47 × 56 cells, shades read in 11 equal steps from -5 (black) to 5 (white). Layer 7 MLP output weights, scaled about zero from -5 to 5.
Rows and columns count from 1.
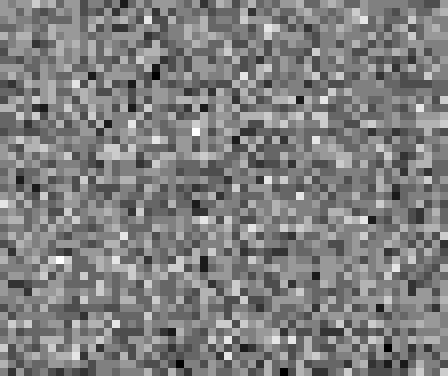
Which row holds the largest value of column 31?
10
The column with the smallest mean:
51
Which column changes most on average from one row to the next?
31
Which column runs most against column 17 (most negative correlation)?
12
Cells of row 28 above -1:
38
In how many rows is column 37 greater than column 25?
20
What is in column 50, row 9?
-3
